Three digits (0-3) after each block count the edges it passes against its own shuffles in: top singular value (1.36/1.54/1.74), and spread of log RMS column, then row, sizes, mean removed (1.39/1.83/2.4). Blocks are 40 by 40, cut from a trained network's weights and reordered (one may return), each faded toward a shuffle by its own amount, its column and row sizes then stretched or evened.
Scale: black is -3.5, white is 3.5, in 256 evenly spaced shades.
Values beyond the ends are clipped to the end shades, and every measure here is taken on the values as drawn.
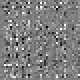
0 3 3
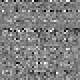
2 2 3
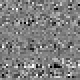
1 1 3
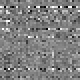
3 0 3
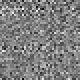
3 0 2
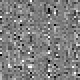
0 3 0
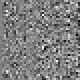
1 3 0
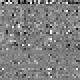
1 1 3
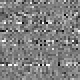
3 0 3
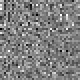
1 2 2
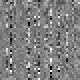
2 3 0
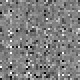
1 2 2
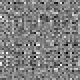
3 0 3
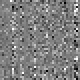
0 3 0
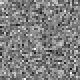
1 0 0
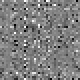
2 3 2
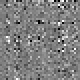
2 3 2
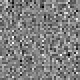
1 2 0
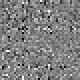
0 2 2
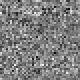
2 0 2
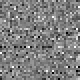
0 0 2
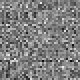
3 1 1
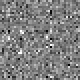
1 1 2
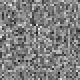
2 0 0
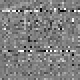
1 1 3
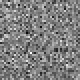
1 1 0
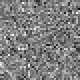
0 0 0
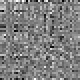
3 2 2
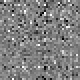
0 2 2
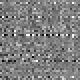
3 0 3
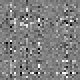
1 3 2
